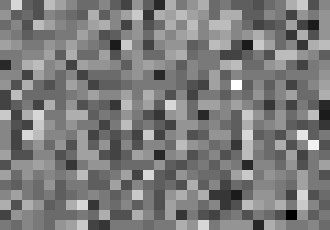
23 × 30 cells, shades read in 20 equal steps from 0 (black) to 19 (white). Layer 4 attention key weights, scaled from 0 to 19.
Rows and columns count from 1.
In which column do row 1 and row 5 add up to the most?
2
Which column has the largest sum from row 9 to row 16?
23
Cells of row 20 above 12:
4
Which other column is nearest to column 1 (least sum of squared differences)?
7
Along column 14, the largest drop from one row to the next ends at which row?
19
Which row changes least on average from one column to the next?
8
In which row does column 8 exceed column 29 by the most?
3
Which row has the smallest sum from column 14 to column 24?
22
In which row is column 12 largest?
5
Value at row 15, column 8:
12
